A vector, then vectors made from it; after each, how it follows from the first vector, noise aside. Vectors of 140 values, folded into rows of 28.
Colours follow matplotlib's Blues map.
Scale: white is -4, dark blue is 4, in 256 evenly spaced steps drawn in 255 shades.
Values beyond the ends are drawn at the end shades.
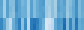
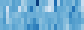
reversed, negated, partly zeroed.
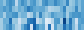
sign-scrambled.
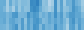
reversed, negated, shrunk.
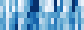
reversed, negated, scaled up.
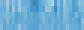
reversed, negated, shrunk.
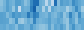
reversed, negated, partly zeroed.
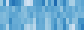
wrapped around, partly zeroed.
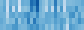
reversed, negated, partly zeroed.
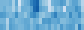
reversed, negated, partly zeroed.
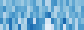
sign-scrambled.
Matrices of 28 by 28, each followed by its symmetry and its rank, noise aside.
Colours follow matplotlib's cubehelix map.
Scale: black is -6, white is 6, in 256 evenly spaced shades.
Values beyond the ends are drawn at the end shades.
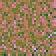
antisymmetric, rank six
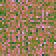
antisymmetric, rank six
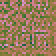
no symmetry, rank five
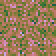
antisymmetric, rank six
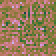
no symmetry, rank six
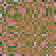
symmetric, rank four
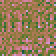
no symmetry, rank four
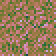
symmetric, rank five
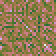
symmetric, rank six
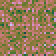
no symmetry, rank four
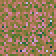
antisymmetric, rank six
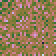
symmetric, rank five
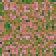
no symmetry, rank five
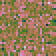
antisymmetric, rank six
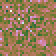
symmetric, rank six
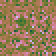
symmetric, rank four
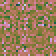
no symmetry, rank five
